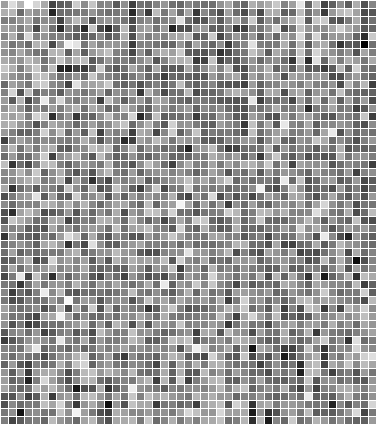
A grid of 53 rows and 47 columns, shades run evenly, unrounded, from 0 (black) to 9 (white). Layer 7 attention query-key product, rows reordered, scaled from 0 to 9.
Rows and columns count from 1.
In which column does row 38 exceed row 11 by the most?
9
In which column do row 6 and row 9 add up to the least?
46
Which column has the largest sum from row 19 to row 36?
27
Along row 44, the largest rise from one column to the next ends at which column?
33
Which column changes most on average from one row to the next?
10
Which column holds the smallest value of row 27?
2
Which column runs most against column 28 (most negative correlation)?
38
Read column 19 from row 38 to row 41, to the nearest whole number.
7 2 5 3
